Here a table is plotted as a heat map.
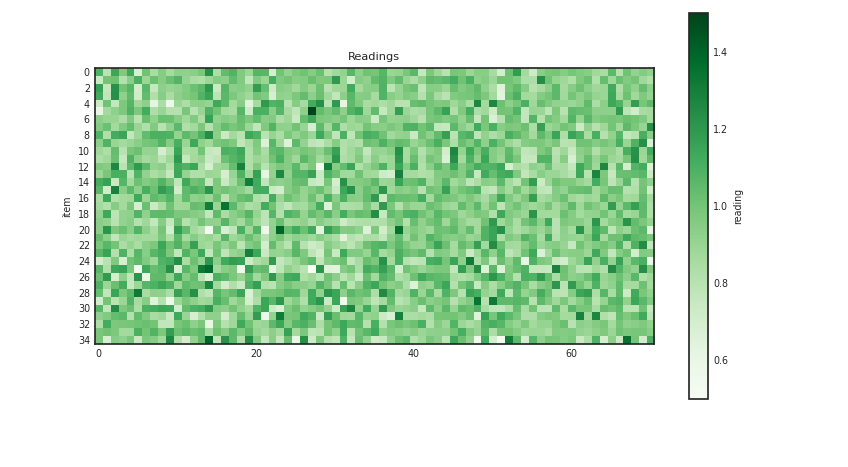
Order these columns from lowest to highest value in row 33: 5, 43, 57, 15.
57, 43, 15, 5
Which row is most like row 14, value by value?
23
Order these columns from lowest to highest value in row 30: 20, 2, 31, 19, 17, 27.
19, 27, 17, 20, 31, 2
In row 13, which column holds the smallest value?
21
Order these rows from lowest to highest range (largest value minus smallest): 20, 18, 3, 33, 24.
33, 18, 3, 24, 20
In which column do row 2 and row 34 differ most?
48
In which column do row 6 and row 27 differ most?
35
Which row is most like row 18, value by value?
16
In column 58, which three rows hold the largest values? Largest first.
25, 27, 8
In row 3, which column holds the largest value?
2
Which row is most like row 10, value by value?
11
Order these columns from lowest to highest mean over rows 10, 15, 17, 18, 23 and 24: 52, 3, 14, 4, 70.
70, 3, 52, 4, 14
